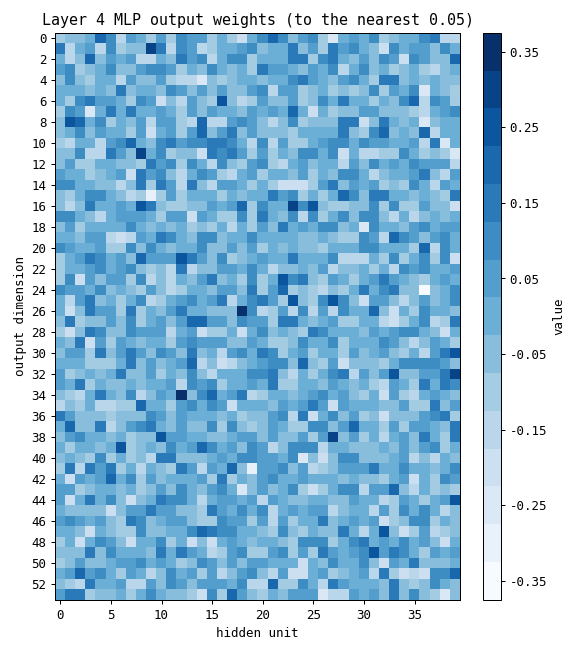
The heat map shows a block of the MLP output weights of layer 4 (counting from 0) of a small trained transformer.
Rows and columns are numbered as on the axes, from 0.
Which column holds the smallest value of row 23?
2
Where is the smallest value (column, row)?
36, 24
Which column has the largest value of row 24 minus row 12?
22
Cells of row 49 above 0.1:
6
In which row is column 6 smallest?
19
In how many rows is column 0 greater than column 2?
25
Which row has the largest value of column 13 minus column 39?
21
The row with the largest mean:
49
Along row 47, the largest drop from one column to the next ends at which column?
33
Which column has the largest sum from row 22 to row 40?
39
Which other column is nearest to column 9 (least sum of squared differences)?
0
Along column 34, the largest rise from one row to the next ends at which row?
48
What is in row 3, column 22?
0.05
